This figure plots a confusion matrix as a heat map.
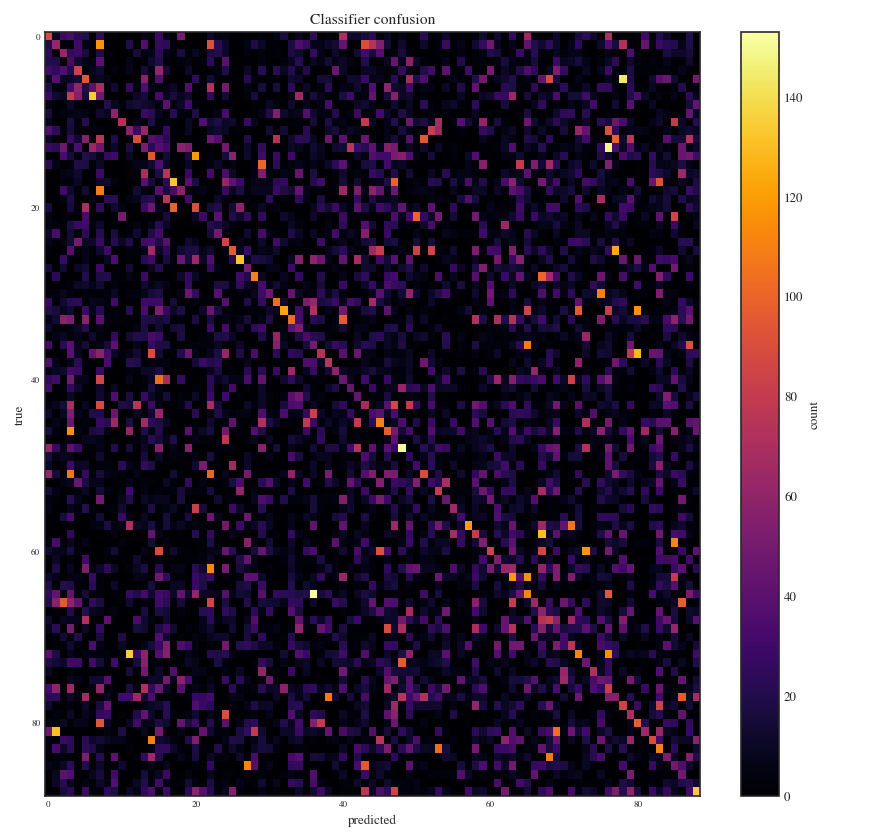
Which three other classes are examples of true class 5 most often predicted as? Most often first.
78, 68, 49
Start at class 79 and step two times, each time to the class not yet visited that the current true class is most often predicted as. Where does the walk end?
4
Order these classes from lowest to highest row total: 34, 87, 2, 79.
87, 34, 2, 79
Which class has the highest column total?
76
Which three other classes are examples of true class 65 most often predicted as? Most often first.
36, 76, 20
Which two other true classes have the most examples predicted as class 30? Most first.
75, 52
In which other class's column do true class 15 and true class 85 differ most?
27
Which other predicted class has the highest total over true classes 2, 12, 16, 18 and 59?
7
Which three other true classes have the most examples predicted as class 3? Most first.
46, 51, 7
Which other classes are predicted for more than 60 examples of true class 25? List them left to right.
14, 44, 45, 50, 52, 77
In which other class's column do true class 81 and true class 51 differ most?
1
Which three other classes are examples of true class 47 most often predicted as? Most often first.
24, 83, 79
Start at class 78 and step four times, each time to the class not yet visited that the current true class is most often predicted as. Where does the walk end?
49
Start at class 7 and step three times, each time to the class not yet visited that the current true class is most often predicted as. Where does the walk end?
62
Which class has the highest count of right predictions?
48
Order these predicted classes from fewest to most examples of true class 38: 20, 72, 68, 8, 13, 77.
13, 20, 68, 8, 77, 72
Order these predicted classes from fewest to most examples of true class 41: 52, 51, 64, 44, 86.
64, 51, 86, 44, 52
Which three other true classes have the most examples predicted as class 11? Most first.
72, 57, 46
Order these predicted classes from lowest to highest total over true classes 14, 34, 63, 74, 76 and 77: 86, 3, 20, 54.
54, 3, 86, 20
